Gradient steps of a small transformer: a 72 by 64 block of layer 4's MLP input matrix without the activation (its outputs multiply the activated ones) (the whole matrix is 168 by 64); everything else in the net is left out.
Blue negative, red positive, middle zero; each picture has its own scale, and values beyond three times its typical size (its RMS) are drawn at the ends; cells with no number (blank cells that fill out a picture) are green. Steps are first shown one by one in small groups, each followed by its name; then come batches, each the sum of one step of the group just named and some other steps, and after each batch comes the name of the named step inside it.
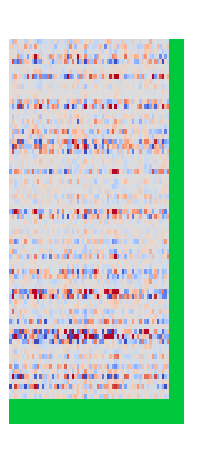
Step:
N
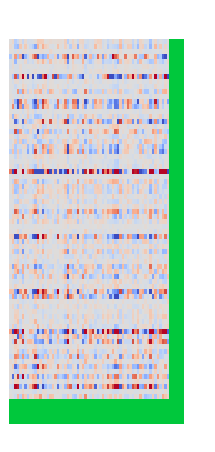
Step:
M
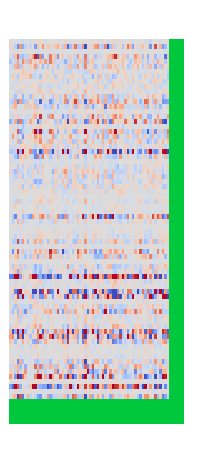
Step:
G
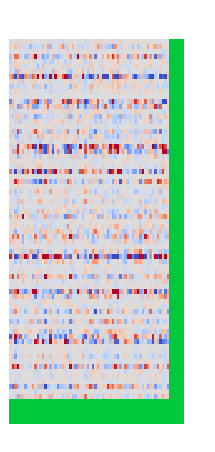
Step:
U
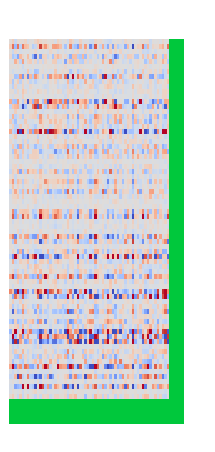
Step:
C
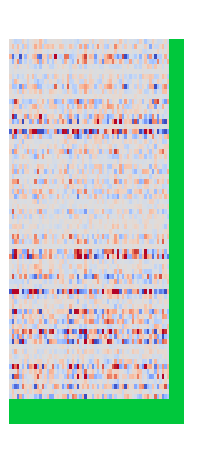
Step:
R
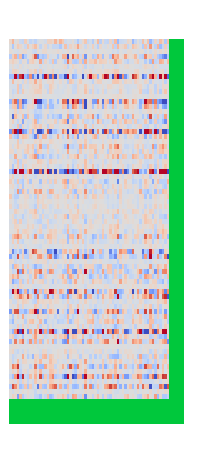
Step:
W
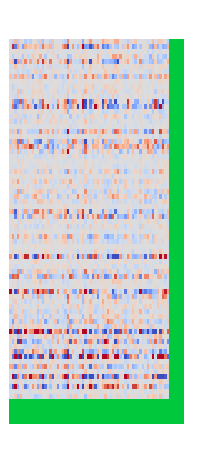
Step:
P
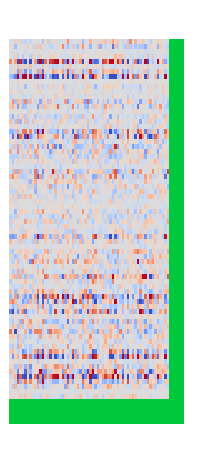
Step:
P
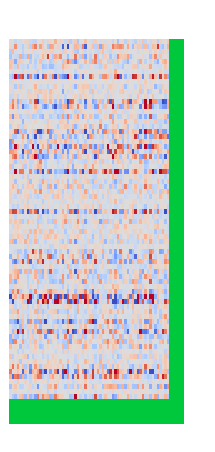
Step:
W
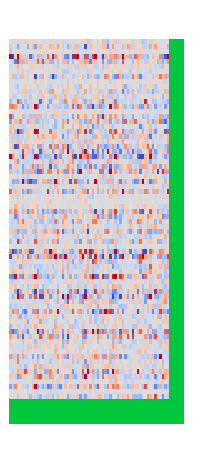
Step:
G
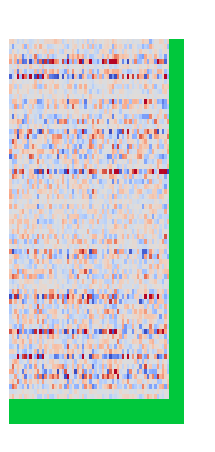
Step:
W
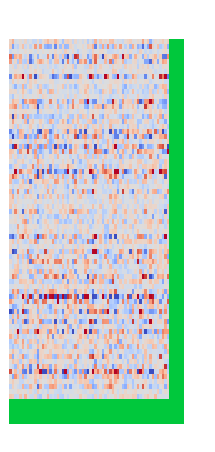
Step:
W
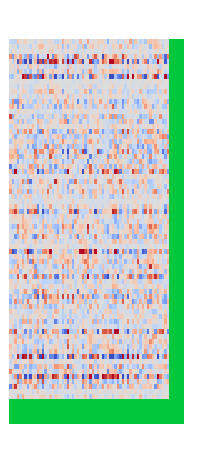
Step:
M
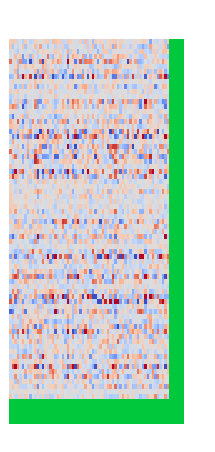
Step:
W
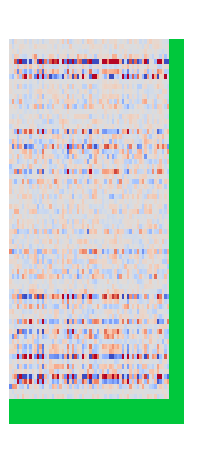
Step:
N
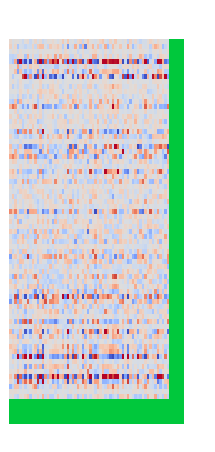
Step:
G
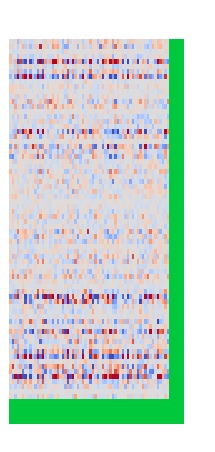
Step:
C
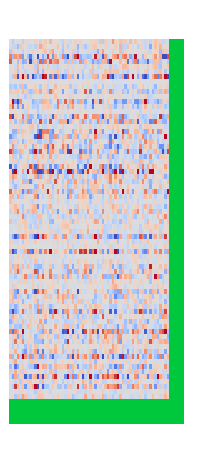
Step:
M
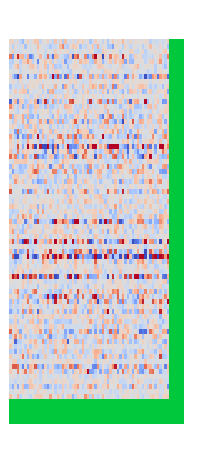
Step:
U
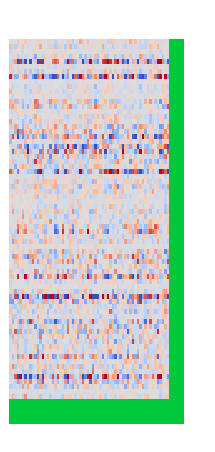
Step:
C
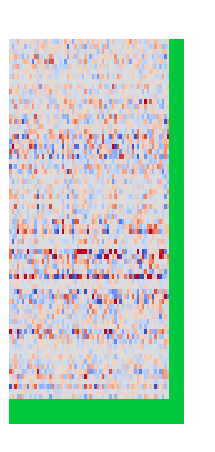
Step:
G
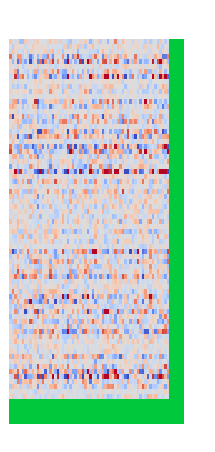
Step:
W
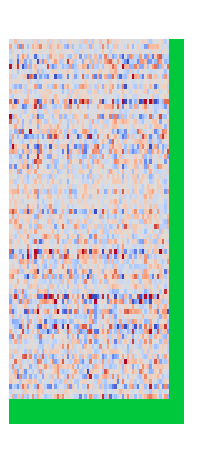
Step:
C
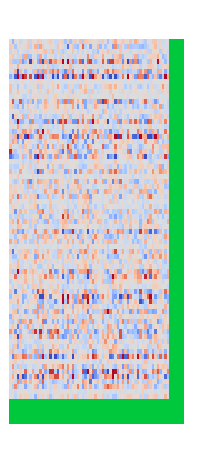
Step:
P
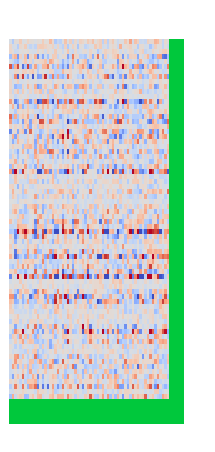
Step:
M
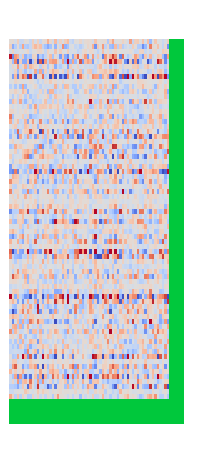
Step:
R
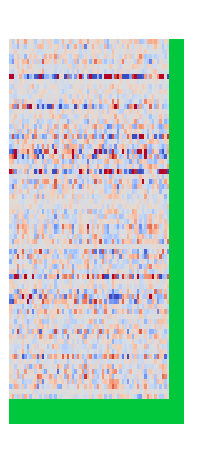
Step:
G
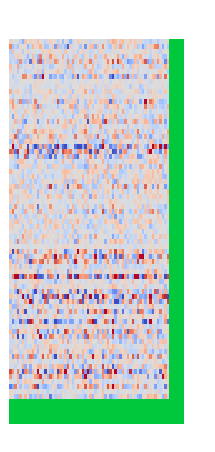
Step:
G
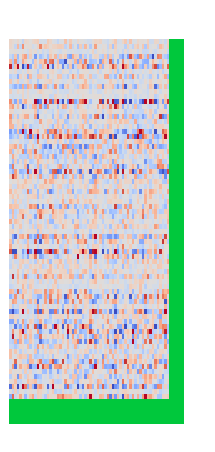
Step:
C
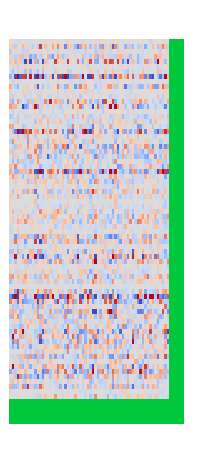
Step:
C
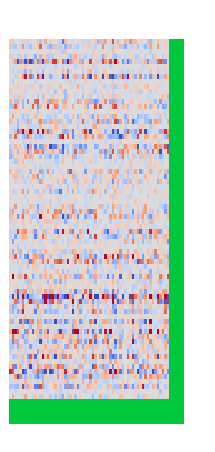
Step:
C
